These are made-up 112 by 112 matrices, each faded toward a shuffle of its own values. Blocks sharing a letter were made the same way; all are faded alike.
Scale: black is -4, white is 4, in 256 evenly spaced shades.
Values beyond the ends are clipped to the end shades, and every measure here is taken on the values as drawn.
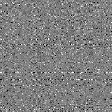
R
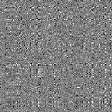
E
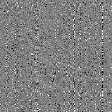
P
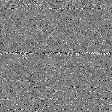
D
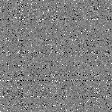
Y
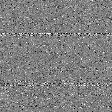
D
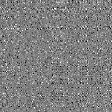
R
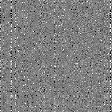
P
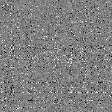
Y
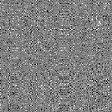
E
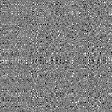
E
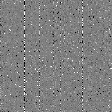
P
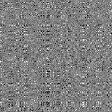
E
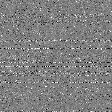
D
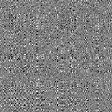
E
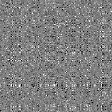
E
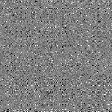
R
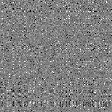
R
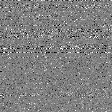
D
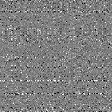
R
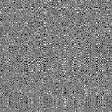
E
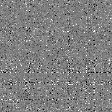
Y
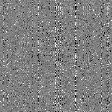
P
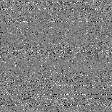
D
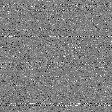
D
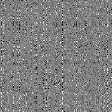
P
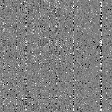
P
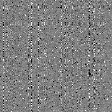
P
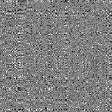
E
